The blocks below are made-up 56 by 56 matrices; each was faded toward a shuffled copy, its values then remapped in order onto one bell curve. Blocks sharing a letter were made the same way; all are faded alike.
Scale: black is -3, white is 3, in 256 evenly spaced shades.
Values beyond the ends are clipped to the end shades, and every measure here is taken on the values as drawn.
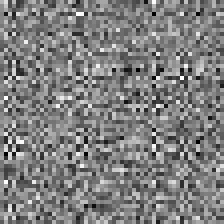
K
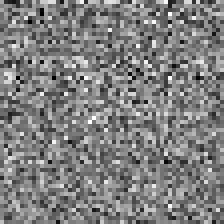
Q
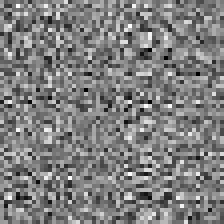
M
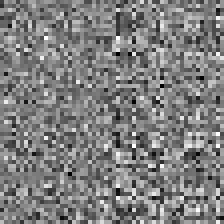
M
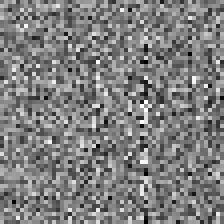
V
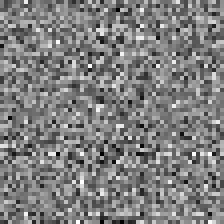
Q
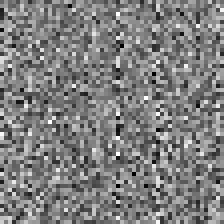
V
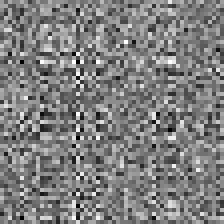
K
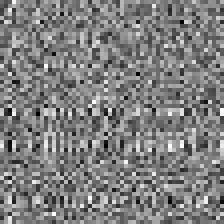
K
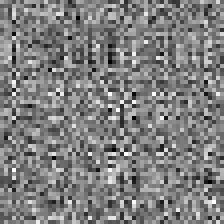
M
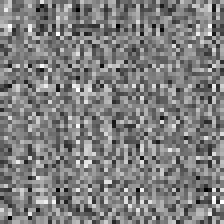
K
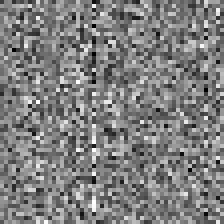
V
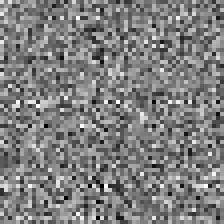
Q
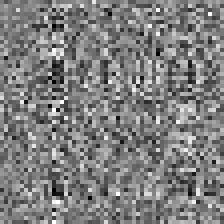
M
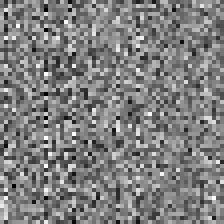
V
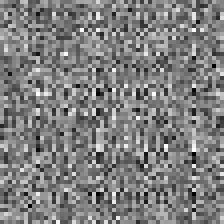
K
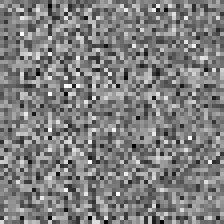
Q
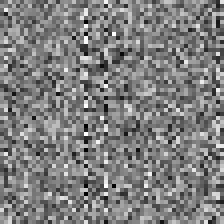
V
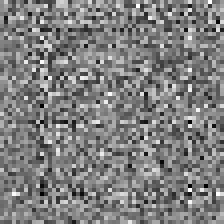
Q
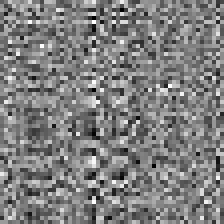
M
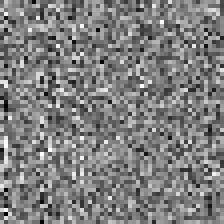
V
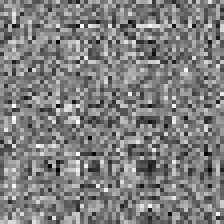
M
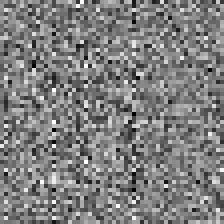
V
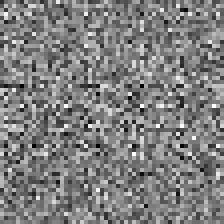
Q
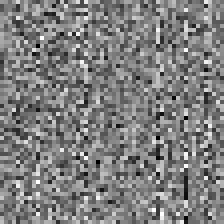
V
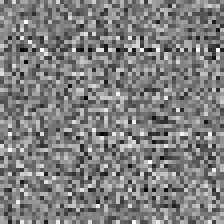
Q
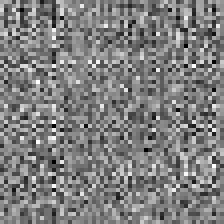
M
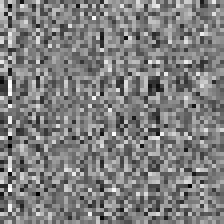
M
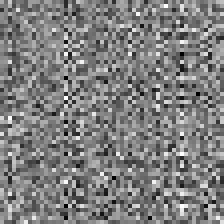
M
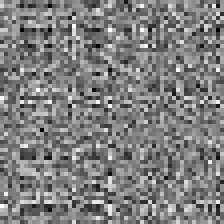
K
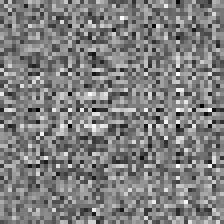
K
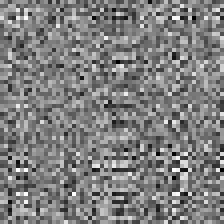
K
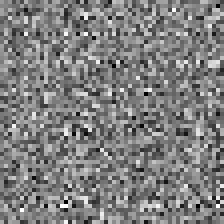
Q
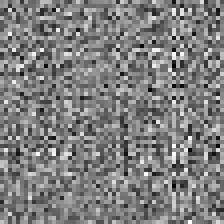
M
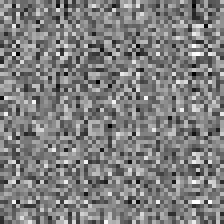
K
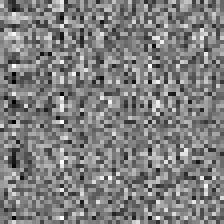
M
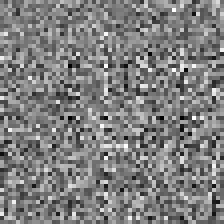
Q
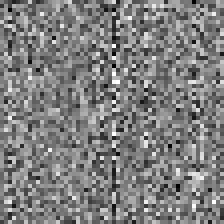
V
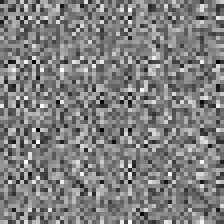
K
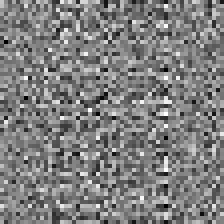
M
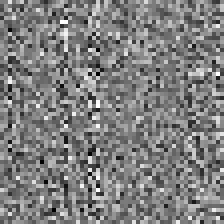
V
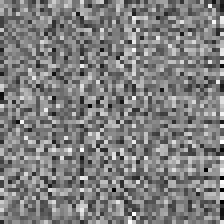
M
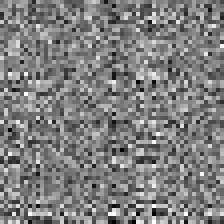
K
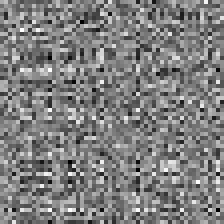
K
